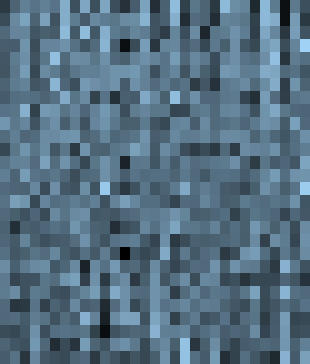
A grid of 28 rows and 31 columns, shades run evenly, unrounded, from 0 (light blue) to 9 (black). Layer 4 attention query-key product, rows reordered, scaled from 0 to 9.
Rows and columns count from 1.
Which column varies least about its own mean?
1
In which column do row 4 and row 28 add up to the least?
31
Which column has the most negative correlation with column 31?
13
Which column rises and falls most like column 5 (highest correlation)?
3
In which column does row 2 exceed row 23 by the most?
29
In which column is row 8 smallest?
18
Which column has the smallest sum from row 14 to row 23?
26
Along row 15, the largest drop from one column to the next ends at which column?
11
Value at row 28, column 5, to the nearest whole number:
5
